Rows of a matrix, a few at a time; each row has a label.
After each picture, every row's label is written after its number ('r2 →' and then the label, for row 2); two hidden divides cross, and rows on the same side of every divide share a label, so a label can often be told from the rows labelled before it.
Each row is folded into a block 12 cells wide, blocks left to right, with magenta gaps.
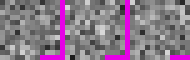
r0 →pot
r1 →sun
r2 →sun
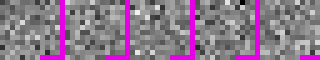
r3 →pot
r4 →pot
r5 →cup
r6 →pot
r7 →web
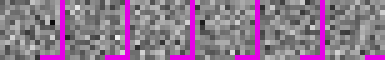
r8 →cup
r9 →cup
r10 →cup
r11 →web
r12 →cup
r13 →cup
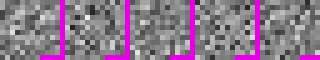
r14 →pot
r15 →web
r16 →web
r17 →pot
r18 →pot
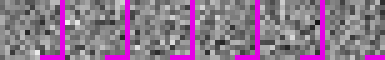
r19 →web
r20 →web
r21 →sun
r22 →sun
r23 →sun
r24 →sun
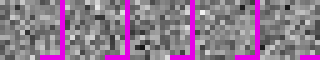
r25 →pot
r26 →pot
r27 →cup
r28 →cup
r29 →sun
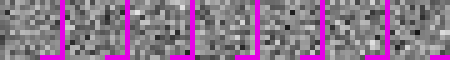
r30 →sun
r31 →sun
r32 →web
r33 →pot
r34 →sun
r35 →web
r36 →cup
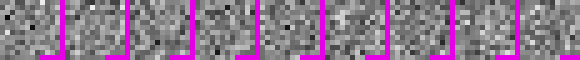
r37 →cup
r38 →cup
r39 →pot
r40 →web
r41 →sun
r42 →cup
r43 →sun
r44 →sun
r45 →web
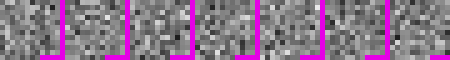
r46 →pot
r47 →pot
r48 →pot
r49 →pot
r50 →cup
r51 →sun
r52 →web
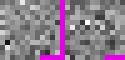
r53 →sun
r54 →pot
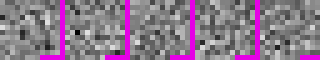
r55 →pot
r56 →web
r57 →cup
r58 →sun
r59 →web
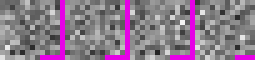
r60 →sun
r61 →pot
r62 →sun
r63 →web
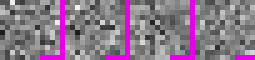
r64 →cup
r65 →web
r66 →web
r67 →pot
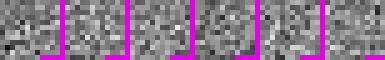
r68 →cup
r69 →pot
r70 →web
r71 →cup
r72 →cup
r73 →pot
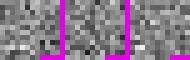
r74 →sun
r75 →web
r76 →sun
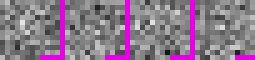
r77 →sun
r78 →web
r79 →pot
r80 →cup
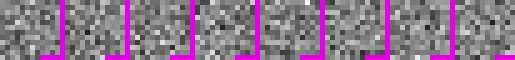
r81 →cup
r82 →cup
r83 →sun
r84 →web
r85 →web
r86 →cup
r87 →web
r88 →pot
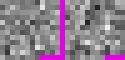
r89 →cup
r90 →web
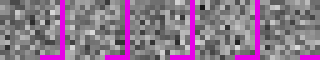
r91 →cup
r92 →sun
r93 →cup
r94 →cup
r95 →web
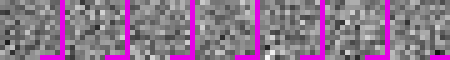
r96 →sun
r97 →cup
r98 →web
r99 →cup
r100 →cup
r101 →pot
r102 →sun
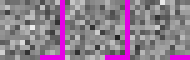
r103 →sun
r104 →web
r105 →cup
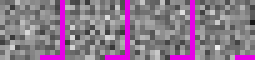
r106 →sun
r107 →sun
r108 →pot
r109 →sun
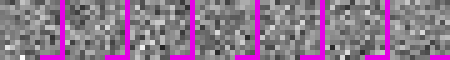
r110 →sun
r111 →pot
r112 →sun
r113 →web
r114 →cup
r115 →pot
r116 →pot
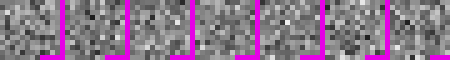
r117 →web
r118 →cup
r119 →pot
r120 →sun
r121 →web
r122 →web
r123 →pot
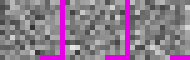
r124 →cup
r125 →sun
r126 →cup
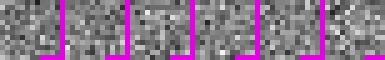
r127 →sun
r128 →web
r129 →pot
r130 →pot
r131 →sun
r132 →pot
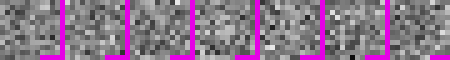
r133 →sun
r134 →web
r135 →web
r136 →sun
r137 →sun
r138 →cup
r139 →cup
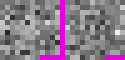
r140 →sun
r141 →cup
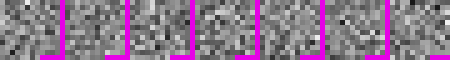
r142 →sun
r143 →cup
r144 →sun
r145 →pot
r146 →pot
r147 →pot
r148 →cup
